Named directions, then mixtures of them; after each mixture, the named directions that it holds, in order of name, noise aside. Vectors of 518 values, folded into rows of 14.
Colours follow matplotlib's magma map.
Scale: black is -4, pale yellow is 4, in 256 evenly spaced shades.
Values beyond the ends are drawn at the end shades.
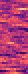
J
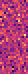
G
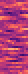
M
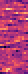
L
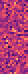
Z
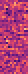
M, Z.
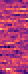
J, L.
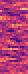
J, M.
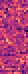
G, J, Z.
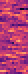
J, M.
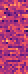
G, M, Z.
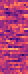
M, Z.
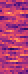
M.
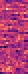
L, Z.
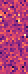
G.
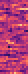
J, M, Z.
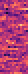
J, M, Z.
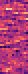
L.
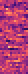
M, Z.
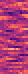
M.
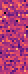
G, M.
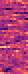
L.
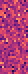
G, Z.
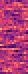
L, M.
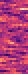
J, M.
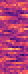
M.
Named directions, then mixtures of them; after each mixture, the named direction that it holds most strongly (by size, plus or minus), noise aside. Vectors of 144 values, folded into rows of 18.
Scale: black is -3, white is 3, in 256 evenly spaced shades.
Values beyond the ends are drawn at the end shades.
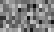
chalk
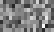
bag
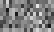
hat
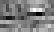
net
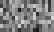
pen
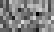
pen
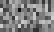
pen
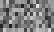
hat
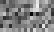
net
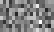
hat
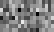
pen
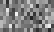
hat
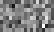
bag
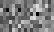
pen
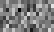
chalk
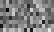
hat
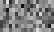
hat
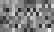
hat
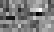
net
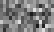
bag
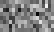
pen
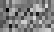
hat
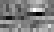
net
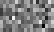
bag
